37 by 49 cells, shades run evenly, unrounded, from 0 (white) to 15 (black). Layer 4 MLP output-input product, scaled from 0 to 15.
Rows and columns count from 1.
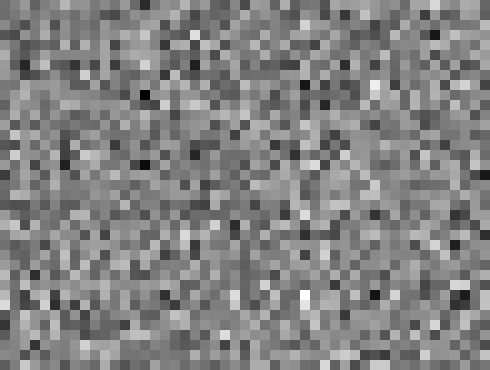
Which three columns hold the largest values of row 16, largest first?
20, 30, 7
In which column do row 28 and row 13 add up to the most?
4
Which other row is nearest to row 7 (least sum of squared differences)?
3
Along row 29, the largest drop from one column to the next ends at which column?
46
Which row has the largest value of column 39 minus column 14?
34
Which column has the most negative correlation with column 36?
38
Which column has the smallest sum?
9
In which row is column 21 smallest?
5
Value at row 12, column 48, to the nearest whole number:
10
